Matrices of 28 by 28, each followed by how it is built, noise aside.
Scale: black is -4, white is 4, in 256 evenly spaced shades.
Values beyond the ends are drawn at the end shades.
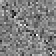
banded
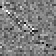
banded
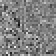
lower triangular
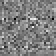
uneven rows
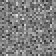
repeating rows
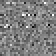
uneven rows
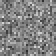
repeating rows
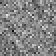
Toeplitz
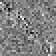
banded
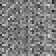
repeating rows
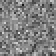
repeating rows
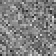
Toeplitz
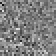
lower triangular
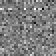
uneven rows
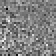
lower triangular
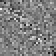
banded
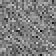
Toeplitz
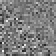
lower triangular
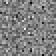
repeating rows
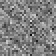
Toeplitz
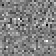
uneven rows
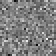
uneven rows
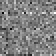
uneven rows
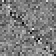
banded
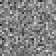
repeating rows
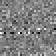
uneven rows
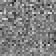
uneven rows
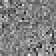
block diagonal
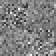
block diagonal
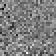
lower triangular
